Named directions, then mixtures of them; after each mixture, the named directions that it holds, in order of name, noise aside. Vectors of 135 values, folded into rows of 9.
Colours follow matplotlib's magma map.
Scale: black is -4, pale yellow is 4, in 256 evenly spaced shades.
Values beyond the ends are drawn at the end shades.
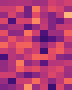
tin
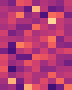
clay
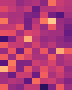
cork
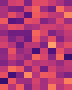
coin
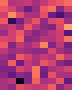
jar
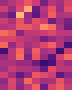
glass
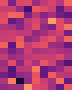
clay, jar.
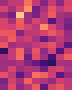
glass.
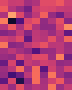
coin, jar.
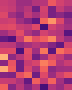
cork, glass, tin.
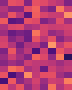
coin.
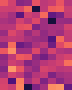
clay.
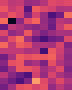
jar, tin.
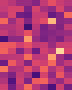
cork, glass, tin.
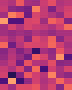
clay, coin, jar.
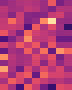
clay, cork, jar.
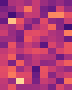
jar.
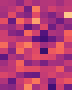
tin.
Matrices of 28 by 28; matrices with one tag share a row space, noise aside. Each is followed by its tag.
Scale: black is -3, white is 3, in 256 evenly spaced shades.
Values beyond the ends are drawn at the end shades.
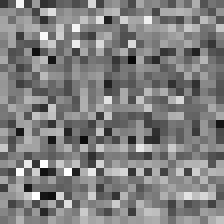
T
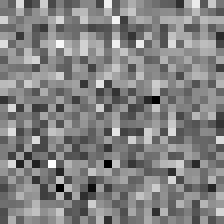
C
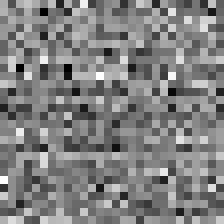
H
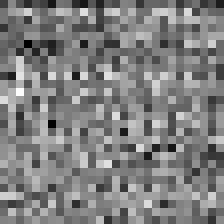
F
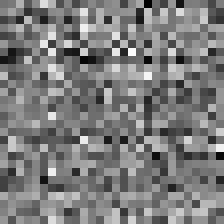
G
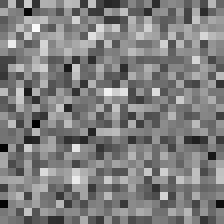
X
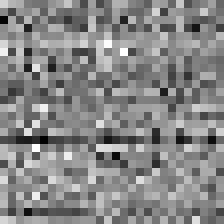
X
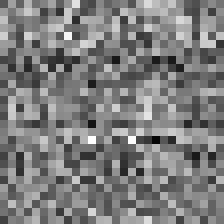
C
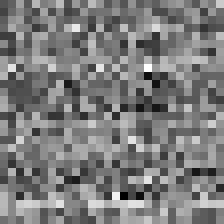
C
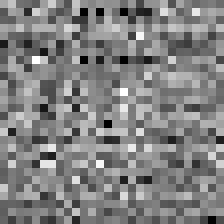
T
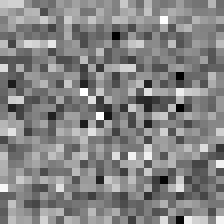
G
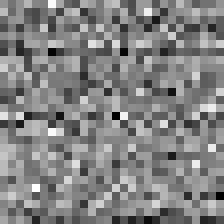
F
